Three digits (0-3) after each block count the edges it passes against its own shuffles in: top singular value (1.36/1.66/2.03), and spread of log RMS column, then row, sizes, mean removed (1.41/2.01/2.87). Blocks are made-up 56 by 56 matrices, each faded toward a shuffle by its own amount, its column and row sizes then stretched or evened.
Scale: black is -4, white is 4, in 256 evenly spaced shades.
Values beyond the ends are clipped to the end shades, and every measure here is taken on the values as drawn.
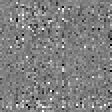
1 2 1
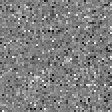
0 0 1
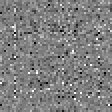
2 1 1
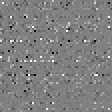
1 1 2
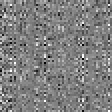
3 3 1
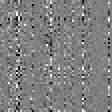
3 3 1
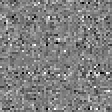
0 1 2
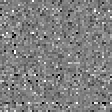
0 1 2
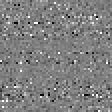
0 0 2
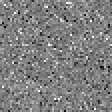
0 0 0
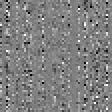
0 3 0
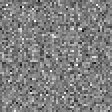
2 0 0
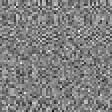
3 0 1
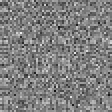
3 0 0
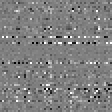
1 1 3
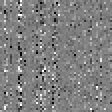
1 3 0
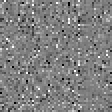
2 1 0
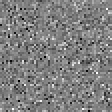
2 0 1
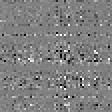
1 2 3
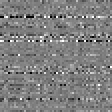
3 0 3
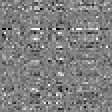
3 1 2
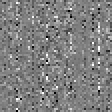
0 3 0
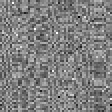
3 0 0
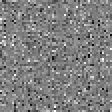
2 2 0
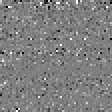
0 0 2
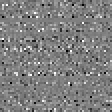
0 0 3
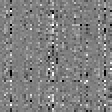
3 3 1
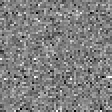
1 0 1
